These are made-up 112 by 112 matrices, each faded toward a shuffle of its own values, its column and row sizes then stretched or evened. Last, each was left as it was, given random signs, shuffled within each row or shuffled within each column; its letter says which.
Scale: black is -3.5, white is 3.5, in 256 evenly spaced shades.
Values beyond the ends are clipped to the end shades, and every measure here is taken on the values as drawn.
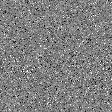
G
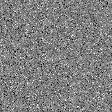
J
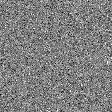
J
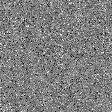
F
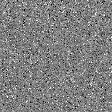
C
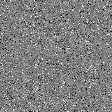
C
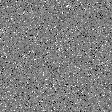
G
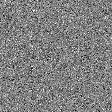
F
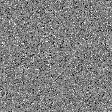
F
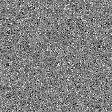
C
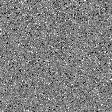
G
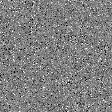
F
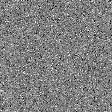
J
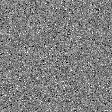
F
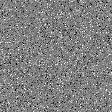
F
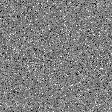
G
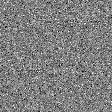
G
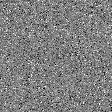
J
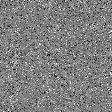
F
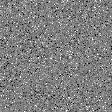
F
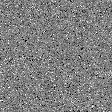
G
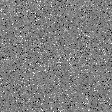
F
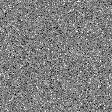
J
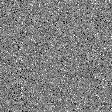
J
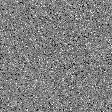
G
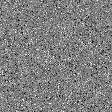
G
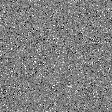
F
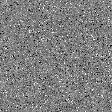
F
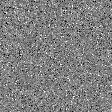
G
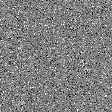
C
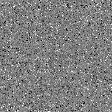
F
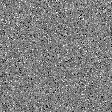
J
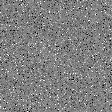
J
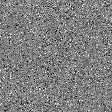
F
